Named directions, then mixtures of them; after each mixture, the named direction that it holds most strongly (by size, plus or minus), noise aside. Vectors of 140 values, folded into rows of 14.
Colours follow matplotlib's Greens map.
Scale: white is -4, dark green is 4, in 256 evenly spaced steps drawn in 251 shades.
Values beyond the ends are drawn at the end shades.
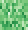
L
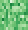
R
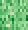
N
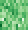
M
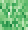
L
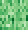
N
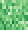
L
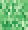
L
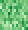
L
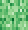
N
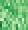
M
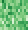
N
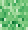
M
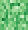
R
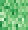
M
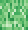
L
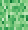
R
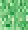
N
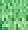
N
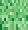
N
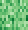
N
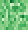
R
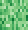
N
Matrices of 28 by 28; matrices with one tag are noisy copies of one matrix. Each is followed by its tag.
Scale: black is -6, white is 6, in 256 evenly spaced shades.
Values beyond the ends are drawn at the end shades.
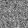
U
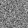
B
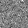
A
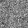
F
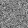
B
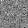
A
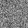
U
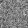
F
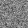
B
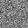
A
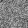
F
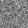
A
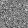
B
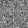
U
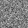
B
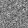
A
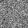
F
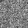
F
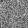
F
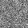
A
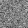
B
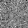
F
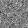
A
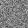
B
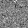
U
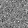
B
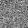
U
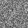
B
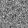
A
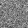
B
